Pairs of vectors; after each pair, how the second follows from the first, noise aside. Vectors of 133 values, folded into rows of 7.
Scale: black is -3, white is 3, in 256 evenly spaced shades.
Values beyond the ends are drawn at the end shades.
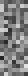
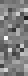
reversed, partly zeroed.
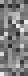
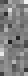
reversed, partly zeroed.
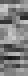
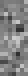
reversed, partly zeroed.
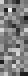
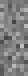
wrapped around, shrunk.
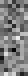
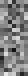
copied.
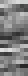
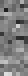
reversed, partly zeroed.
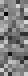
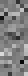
reversed, partly zeroed.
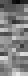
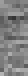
wrapped around, shrunk.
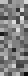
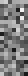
copied.
